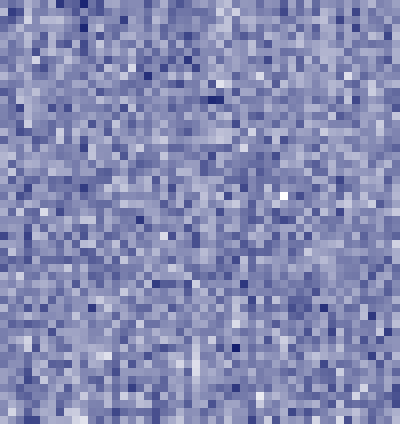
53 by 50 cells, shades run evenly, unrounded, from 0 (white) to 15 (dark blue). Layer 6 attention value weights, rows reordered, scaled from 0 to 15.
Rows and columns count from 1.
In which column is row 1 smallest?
29
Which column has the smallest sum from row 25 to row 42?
26
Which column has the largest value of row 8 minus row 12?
24
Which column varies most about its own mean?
4
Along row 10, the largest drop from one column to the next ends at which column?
44
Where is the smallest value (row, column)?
25, 36
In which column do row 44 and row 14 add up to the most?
30
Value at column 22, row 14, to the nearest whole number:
11
